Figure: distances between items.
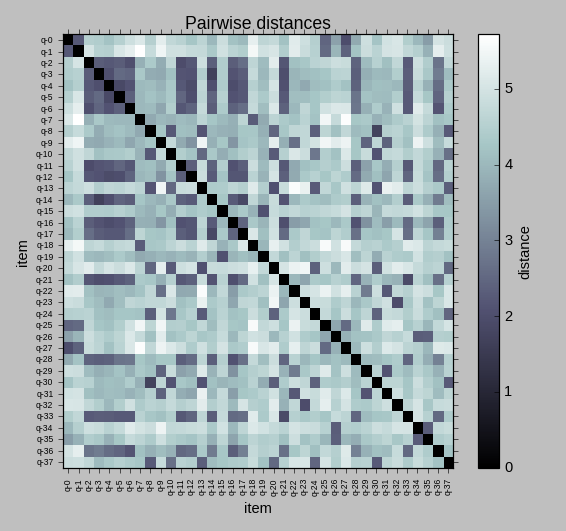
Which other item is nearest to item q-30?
q-8
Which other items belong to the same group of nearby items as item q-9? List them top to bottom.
q-22, q-29, q-31
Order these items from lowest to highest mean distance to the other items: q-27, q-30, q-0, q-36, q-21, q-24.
q-21, q-36, q-30, q-24, q-0, q-27
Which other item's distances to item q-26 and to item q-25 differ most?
q-34
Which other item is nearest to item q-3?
q-14
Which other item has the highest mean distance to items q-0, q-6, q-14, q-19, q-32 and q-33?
q-20
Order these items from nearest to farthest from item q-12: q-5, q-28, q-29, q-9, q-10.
q-5, q-28, q-9, q-29, q-10
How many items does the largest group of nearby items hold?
14
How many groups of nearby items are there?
8
